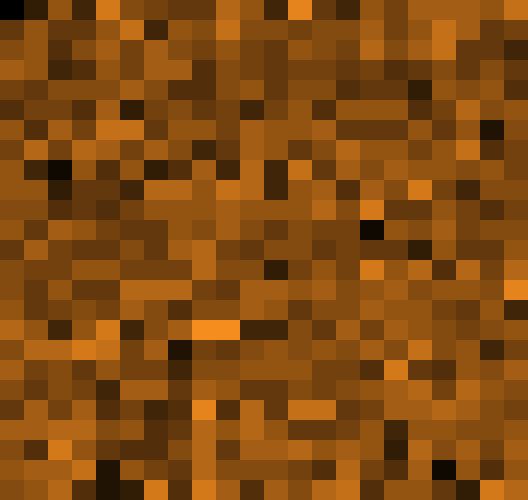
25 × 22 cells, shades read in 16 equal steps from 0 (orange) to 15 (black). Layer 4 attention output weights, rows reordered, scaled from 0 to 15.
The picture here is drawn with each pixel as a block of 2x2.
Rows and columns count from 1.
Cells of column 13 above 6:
14
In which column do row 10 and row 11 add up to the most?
3
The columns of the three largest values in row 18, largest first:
8, 21, 10
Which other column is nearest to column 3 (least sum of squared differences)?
12
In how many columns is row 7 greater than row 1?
11
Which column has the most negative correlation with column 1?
13
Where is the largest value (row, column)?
1, 1
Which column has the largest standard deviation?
5
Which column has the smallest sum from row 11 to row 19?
9
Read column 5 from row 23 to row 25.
9 13 13
